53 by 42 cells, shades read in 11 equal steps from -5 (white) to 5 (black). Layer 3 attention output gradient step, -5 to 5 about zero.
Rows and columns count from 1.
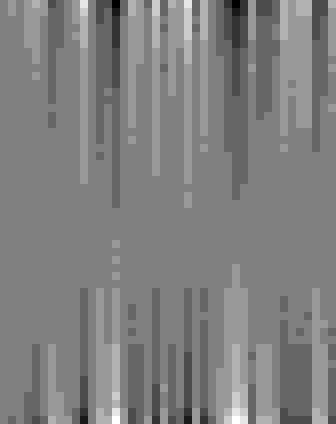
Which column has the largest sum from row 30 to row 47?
24
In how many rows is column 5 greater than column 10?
9
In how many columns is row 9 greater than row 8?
4
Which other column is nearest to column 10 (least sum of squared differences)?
23
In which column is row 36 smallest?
30
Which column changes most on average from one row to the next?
15
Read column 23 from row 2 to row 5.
-1 -1 -1 -1
